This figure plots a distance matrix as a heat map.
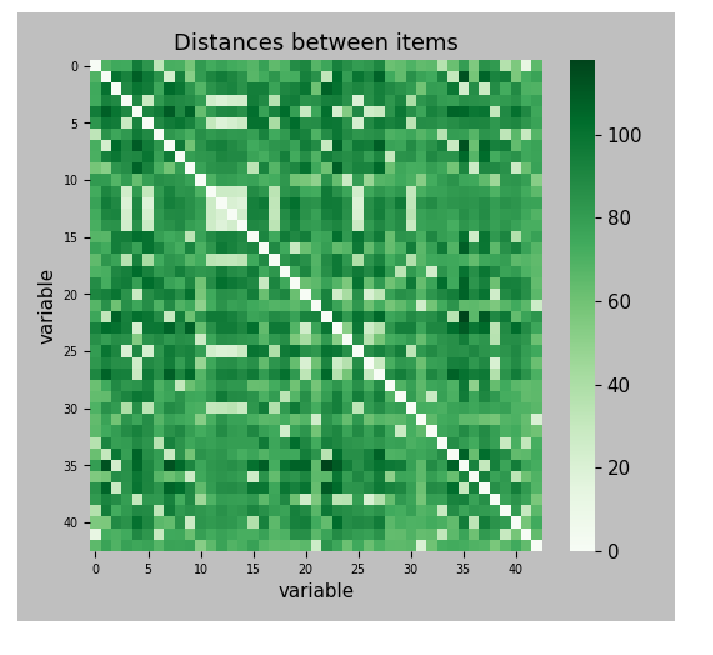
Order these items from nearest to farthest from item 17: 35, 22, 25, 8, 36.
25, 36, 35, 8, 22
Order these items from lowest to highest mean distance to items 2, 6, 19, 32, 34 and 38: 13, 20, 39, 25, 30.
39, 20, 30, 13, 25
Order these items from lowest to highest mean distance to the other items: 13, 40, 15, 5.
13, 40, 5, 15
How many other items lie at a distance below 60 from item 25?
8
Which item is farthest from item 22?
35
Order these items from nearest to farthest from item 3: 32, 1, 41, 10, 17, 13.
13, 17, 41, 10, 32, 1
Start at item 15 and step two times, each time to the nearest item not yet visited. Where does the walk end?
9
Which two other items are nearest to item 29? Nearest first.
32, 18
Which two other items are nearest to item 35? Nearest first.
2, 37
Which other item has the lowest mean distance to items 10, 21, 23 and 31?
42
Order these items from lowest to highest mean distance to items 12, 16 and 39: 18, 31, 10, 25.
25, 31, 10, 18
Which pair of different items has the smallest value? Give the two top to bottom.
0, 41
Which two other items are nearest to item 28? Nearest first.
8, 36
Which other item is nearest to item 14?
12
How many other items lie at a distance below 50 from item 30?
8
